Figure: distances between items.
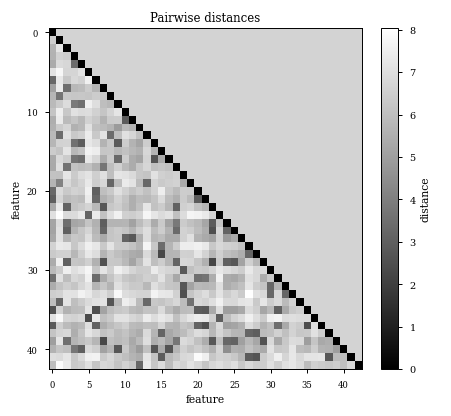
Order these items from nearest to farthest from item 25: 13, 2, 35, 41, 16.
2, 35, 16, 41, 13
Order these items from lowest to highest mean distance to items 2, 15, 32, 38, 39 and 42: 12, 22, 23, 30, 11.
22, 12, 11, 30, 23
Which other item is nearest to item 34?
8
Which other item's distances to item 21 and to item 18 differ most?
33
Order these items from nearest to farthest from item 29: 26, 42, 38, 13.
26, 38, 42, 13
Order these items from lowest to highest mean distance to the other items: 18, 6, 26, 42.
26, 6, 18, 42
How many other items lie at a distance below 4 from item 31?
6
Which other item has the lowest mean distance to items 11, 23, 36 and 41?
5
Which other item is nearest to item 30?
18
